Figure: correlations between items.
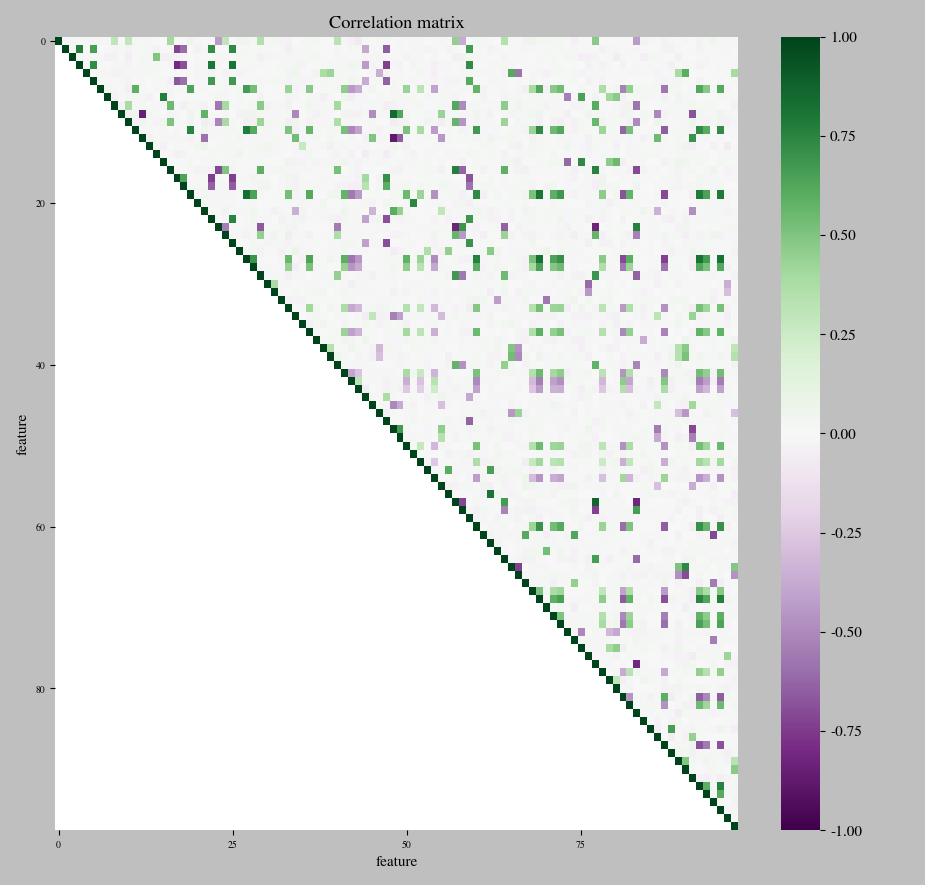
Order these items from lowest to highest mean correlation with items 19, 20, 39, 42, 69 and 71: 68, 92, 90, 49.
49, 90, 68, 92
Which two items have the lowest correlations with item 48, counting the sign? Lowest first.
12, 91
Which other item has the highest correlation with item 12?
91
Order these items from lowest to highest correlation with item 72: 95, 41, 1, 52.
1, 52, 41, 95
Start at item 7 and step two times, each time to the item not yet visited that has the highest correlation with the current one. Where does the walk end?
75
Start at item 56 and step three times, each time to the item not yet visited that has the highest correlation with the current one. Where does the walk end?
26
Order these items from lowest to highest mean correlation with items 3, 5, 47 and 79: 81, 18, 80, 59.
18, 81, 80, 59
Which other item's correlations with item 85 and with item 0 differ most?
88
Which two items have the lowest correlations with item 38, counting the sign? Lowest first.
66, 46
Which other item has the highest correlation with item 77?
57
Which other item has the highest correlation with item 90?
65
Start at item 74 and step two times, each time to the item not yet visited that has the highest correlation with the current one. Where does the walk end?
67
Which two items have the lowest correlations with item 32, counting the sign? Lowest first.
70, 63
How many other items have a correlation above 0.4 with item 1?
5
